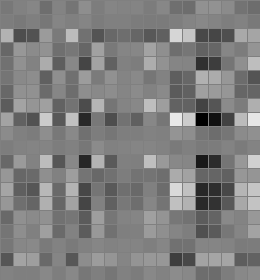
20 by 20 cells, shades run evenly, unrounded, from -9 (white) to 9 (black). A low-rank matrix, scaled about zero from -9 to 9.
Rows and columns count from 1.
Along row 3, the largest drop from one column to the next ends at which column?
14
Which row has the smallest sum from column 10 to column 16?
10
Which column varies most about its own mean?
16
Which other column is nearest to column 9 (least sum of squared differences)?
5
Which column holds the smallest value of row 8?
12
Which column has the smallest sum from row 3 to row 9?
20
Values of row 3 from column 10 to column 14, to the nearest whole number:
1 2 3 2 -6
